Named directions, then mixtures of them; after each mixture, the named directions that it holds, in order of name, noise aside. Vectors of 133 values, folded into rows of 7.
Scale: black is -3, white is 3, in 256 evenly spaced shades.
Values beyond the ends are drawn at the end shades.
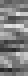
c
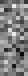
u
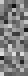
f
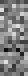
c, u.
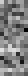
c, f.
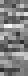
c, f.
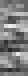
c.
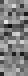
c, f.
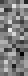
u.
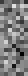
u.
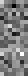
f, u.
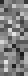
u.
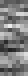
c.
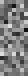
f.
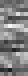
c.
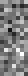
u.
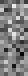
u.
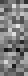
c, u.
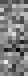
c, u.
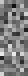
f.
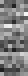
c, f.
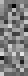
f.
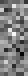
u.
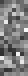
c, f.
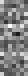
c, f.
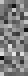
f.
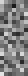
f.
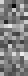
c, f.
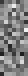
f.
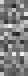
c, f.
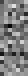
c, f.
